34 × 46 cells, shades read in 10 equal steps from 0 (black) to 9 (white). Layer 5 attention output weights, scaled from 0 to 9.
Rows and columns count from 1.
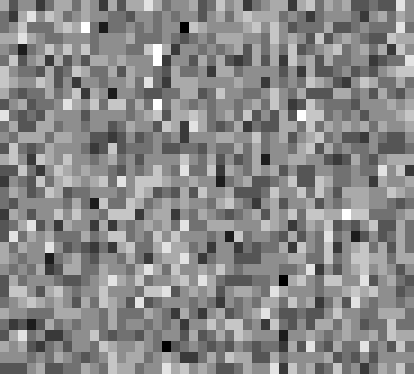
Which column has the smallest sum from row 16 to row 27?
1
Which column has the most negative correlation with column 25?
33
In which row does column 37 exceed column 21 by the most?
3
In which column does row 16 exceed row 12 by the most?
21
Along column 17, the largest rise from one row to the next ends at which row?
25
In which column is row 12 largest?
22
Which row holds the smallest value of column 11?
19
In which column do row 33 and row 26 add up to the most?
13
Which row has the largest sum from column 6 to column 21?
17
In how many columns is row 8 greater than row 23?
20
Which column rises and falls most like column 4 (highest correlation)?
30
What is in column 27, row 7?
4
